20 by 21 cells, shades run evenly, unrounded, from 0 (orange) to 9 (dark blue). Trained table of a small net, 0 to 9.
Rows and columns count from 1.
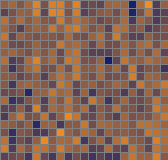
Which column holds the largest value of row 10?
6
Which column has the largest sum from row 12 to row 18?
2
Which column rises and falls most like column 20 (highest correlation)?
17
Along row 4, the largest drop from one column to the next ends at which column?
15
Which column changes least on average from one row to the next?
20
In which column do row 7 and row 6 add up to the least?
10
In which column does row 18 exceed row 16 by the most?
11
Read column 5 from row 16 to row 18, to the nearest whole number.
8 7 4
